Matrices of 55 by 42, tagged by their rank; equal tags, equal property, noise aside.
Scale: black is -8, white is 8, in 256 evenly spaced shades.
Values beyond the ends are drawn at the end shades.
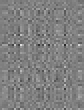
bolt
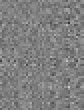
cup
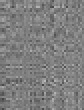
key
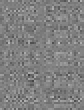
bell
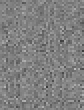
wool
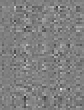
cup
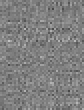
wool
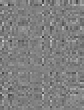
key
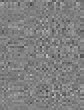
bell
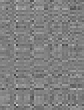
key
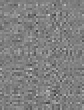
bell
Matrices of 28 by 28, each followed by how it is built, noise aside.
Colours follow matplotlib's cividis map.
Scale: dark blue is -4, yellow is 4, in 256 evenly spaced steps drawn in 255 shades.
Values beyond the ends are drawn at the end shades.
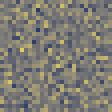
noise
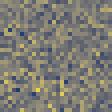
noise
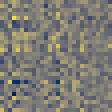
low rank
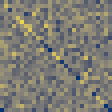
diagonal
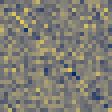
diagonal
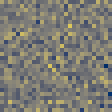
repeating columns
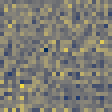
low rank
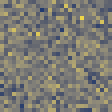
noise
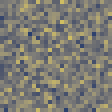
repeating rows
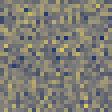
repeating columns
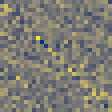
diagonal
